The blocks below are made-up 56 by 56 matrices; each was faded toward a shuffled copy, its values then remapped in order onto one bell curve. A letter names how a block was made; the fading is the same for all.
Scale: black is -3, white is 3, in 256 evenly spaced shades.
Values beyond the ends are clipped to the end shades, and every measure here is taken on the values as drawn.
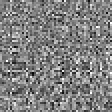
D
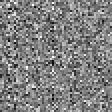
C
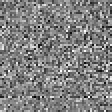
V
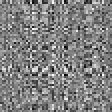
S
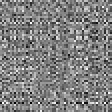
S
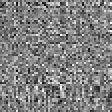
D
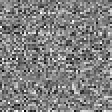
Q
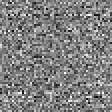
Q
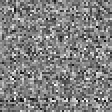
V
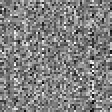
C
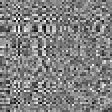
S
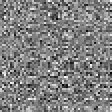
D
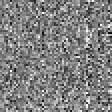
C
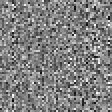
C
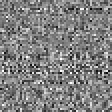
Q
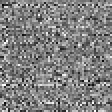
V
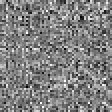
D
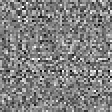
Q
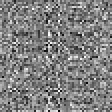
D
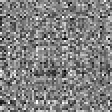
D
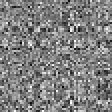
D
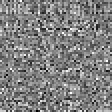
Q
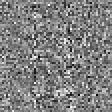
V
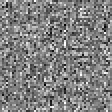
C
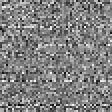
Q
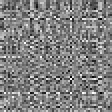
S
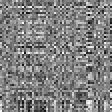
S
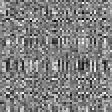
S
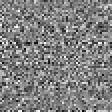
Q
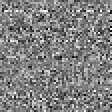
V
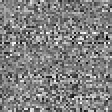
V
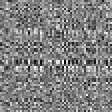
S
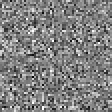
V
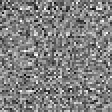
Q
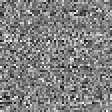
V
